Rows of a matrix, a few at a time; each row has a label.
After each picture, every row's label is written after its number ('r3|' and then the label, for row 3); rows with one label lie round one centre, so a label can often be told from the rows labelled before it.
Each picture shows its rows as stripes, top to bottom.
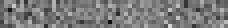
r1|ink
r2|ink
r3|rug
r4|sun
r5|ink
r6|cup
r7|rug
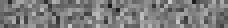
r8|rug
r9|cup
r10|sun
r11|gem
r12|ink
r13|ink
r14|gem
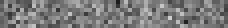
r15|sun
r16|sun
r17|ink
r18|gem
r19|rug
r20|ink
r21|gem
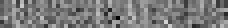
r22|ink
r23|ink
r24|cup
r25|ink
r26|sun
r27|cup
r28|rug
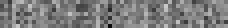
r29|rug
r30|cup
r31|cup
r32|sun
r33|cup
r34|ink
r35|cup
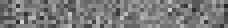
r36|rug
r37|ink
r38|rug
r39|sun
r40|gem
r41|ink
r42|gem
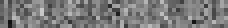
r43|sun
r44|cup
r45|sun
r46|sun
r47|cup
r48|rug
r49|gem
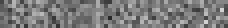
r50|cup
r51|ink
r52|rug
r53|sun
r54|cup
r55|gem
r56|ink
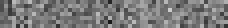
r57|cup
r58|sun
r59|rug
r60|gem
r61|ink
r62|cup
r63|ink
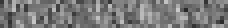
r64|cup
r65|ink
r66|ink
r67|gem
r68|gem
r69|gem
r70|rug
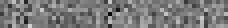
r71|ink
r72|rug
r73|sun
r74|cup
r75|ink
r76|ink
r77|cup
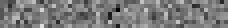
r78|gem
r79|rug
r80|sun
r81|cup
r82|cup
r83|ink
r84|sun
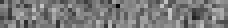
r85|cup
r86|sun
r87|rug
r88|rug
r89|rug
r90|ink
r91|ink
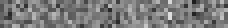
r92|rug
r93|ink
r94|cup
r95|rug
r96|rug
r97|sun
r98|cup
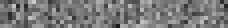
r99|gem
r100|ink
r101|ink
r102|rug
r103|gem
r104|ink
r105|sun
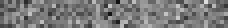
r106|sun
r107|ink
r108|gem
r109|cup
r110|ink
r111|sun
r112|gem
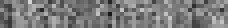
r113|cup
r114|rug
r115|gem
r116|cup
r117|rug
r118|rug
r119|rug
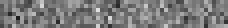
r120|sun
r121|sun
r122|cup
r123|gem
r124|ink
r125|ink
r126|cup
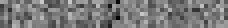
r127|sun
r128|cup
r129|rug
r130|sun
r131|sun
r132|cup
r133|cup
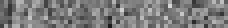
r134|rug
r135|rug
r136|gem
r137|gem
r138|cup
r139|rug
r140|cup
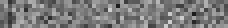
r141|gem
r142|sun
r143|ink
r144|rug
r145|gem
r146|rug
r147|cup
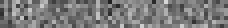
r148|cup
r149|sun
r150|cup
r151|cup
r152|ink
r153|rug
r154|gem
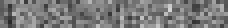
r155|ink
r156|rug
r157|rug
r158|cup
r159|gem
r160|rug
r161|gem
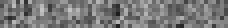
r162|ink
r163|sun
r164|sun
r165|sun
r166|gem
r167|cup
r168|sun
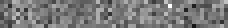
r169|cup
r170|rug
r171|ink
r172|cup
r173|ink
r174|gem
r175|rug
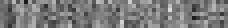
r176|ink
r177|rug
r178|rug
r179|gem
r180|rug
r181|gem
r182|gem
